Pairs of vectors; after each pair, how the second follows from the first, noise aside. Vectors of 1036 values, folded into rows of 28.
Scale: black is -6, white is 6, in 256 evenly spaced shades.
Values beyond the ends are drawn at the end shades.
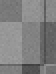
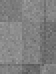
shrunk.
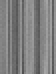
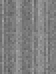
reversed, negated, shrunk.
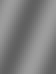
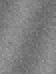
reversed, shrunk.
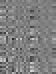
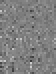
partly zeroed.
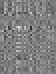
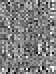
wrapped around, scaled up.
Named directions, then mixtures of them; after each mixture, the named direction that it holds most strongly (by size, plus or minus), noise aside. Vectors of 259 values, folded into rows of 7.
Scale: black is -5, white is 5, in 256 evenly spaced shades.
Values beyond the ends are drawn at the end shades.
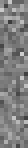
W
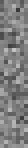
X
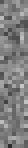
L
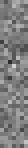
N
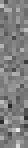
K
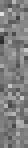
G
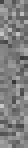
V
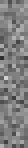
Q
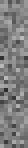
Q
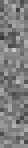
X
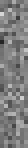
G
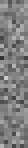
Q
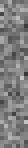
W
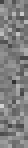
V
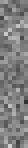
L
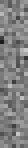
G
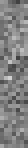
N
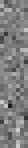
K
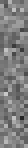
W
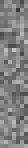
X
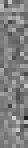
W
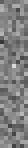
V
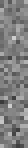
K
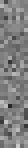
K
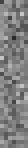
V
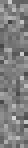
W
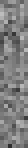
G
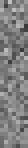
W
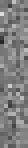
G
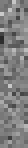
G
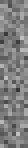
Q
